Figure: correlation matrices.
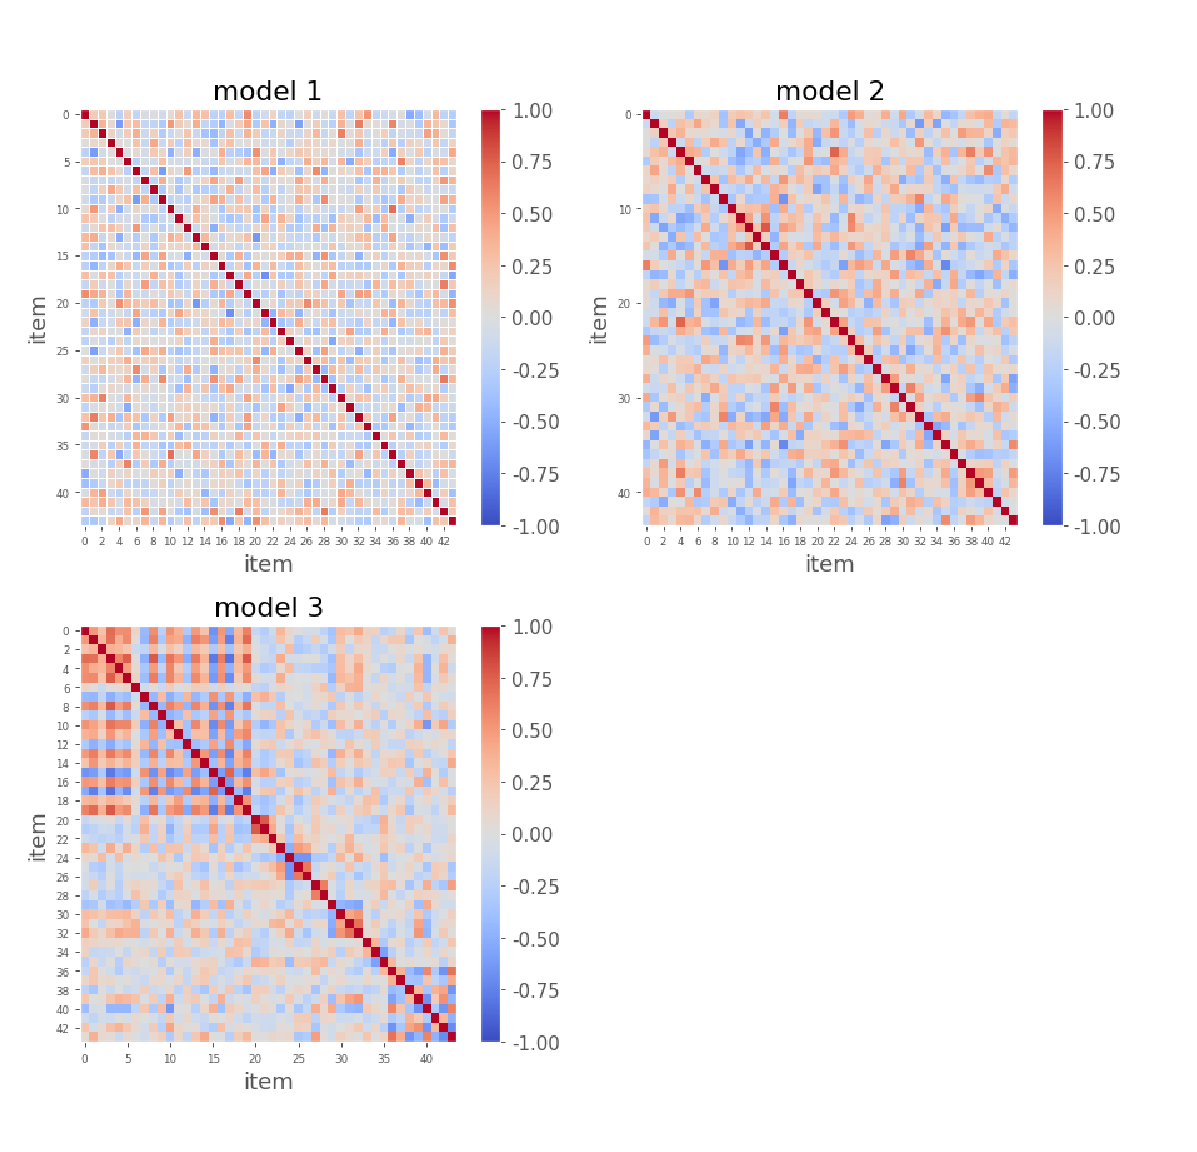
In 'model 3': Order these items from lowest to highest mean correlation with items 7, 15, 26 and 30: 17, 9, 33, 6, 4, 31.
4, 33, 6, 31, 9, 17
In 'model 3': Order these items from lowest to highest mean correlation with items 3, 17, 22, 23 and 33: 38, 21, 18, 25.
38, 18, 21, 25
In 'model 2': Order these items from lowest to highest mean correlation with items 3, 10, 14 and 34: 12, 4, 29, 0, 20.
4, 29, 20, 0, 12
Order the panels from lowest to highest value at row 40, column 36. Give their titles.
model 2, model 1, model 3
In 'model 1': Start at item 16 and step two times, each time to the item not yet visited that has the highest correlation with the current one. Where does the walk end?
20
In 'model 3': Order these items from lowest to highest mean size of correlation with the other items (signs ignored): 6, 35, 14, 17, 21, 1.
6, 35, 21, 14, 1, 17
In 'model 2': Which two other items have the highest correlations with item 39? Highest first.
30, 38
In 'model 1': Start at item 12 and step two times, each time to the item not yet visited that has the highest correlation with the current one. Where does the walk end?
27
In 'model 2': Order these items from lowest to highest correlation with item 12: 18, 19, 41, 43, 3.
43, 3, 19, 41, 18
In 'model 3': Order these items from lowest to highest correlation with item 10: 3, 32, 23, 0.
23, 32, 0, 3
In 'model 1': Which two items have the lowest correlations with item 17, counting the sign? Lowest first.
21, 43
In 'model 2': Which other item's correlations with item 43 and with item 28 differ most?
35
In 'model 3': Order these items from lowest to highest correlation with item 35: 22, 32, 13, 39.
32, 39, 13, 22
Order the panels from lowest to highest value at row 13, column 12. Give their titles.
model 3, model 1, model 2
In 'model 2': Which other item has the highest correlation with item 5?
19
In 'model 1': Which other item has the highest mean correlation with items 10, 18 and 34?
36
